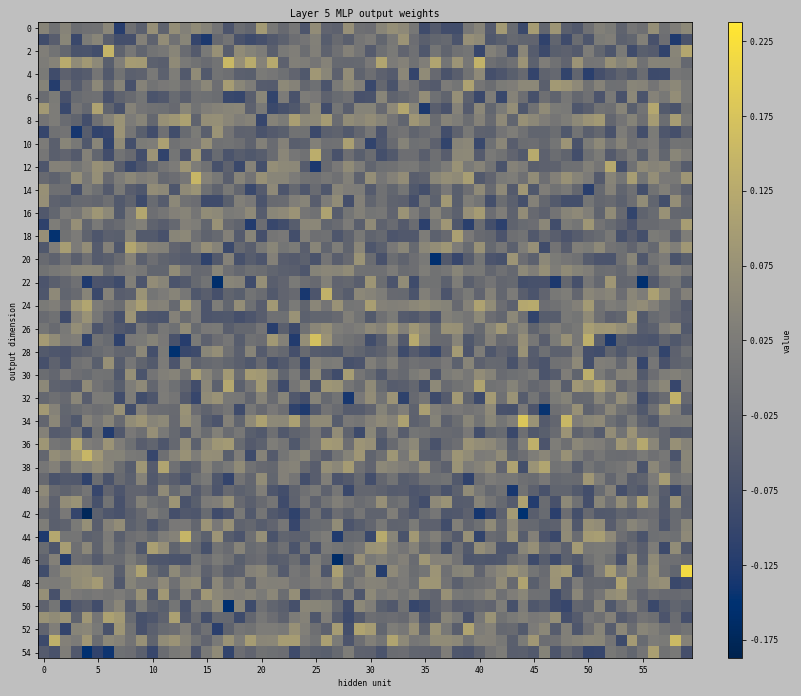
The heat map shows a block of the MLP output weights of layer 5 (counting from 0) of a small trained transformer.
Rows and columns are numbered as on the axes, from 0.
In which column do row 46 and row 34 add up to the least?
27
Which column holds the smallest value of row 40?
43
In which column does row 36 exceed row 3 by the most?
45
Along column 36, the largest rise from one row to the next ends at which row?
21
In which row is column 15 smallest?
1
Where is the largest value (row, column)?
47, 59
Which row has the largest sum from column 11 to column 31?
8
